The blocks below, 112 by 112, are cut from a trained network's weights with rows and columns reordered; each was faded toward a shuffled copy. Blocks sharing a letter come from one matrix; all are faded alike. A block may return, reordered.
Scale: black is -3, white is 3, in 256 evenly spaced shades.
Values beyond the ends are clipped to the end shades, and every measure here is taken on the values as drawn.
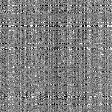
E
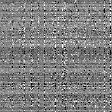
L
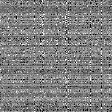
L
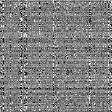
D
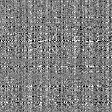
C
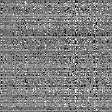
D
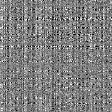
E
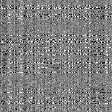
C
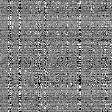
L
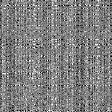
E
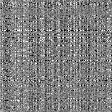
E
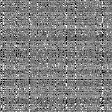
D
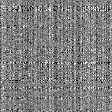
E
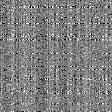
C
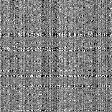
E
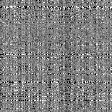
C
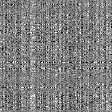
E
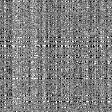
E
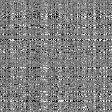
C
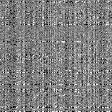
E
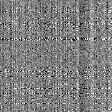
C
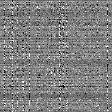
D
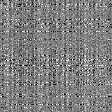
C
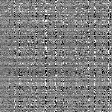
L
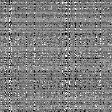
L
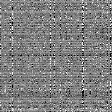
D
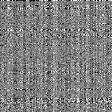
C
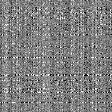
C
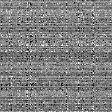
L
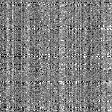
E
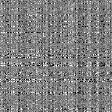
C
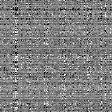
D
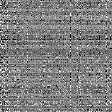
D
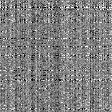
E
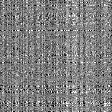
E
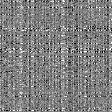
E
